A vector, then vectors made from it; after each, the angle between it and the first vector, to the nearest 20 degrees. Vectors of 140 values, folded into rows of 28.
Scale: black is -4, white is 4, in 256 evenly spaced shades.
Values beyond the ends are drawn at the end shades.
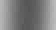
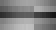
120 degrees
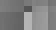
100 degrees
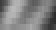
120 degrees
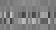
100 degrees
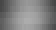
160 degrees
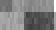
80 degrees
